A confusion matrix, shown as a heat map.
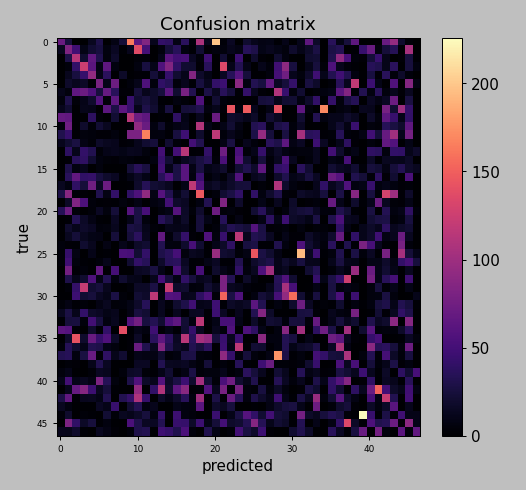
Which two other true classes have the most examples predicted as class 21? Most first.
30, 3
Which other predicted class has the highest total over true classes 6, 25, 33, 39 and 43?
31
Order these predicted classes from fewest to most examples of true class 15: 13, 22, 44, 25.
22, 25, 44, 13
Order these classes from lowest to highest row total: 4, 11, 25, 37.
4, 37, 25, 11
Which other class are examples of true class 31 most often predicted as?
25
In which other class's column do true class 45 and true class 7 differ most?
37
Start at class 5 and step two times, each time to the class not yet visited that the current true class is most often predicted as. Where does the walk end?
27
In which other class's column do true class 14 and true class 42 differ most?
10
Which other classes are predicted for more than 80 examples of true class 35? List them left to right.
2, 16, 18, 19, 26
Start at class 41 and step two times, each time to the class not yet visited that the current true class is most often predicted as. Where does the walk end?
16
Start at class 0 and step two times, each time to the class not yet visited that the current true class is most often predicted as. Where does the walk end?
1
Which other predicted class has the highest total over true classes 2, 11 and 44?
39
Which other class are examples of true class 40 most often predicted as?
18
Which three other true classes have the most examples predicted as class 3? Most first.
29, 41, 6
